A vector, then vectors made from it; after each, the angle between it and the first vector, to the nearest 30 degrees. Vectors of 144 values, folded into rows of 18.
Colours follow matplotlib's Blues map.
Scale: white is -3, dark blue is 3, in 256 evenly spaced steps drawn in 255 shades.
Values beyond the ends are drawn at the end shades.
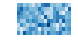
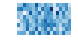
90 degrees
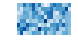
150 degrees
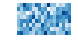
90 degrees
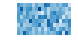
60 degrees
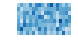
120 degrees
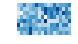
120 degrees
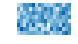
120 degrees
